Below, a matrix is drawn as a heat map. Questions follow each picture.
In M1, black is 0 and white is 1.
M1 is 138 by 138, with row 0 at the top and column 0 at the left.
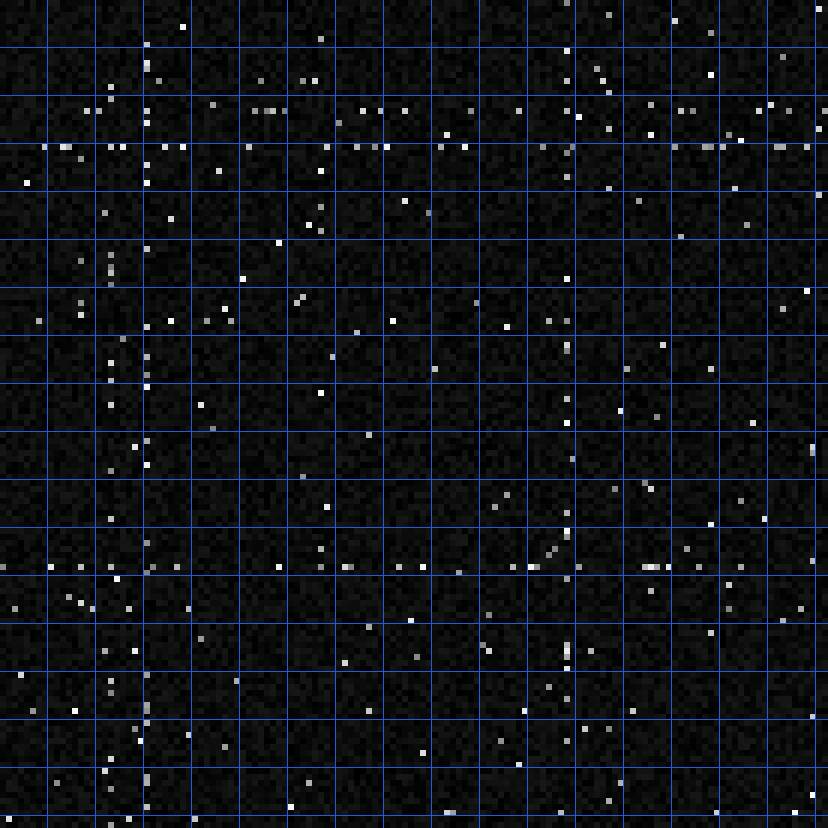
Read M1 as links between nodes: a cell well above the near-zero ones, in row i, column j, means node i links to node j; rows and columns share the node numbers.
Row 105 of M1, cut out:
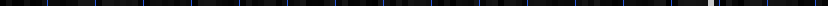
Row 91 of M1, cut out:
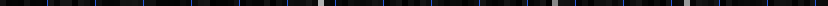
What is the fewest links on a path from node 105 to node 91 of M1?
6
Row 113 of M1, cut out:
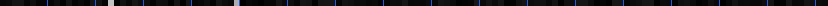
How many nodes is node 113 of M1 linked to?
2
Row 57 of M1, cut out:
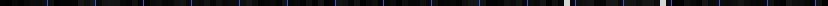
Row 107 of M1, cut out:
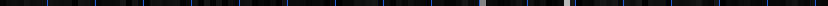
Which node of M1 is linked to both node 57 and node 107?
node 94
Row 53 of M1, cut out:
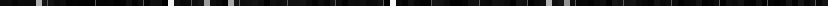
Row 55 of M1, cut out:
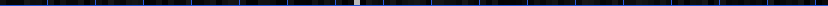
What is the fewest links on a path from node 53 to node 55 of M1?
5
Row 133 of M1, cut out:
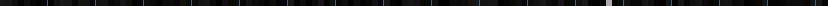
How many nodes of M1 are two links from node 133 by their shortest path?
5
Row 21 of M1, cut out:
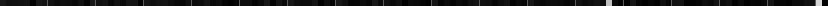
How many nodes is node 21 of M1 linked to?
2
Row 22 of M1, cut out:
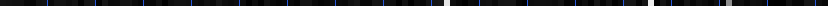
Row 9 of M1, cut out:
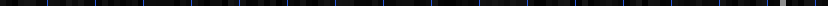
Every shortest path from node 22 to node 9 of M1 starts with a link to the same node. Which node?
node 108
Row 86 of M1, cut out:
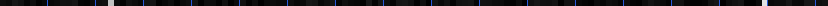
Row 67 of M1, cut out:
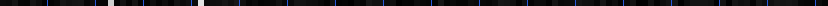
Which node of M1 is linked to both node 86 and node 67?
node 18
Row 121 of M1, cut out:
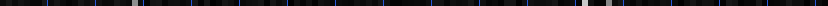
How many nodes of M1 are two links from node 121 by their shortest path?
7
